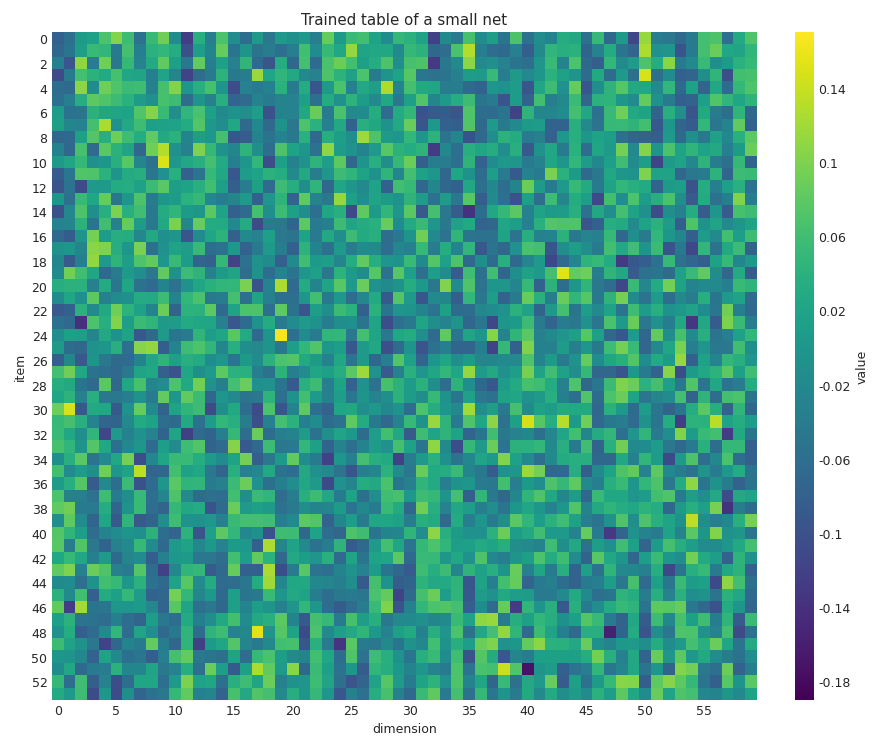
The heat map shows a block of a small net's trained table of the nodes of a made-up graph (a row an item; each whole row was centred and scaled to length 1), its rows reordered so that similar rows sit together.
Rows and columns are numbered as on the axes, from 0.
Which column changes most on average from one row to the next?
48
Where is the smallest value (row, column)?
51, 40
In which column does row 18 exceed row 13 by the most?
46
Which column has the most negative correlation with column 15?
5
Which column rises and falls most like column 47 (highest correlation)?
21
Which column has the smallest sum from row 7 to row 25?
36
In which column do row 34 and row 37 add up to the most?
10
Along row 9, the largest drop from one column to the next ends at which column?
32
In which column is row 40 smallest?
47
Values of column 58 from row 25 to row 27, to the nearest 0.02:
0.06 0.04 0.02
